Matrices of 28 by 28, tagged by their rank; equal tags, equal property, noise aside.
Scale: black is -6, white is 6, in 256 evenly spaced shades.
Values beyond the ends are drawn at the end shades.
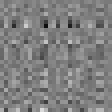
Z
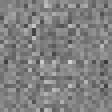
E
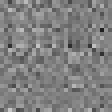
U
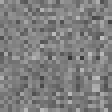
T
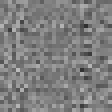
E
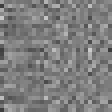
U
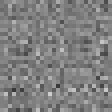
T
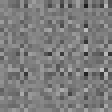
Z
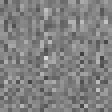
E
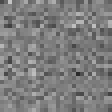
U
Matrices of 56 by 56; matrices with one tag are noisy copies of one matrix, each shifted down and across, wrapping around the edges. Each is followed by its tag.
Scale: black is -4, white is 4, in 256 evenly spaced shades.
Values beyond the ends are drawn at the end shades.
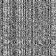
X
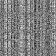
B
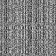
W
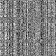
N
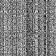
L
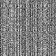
W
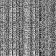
B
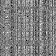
N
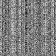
B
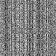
N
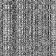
X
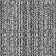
W
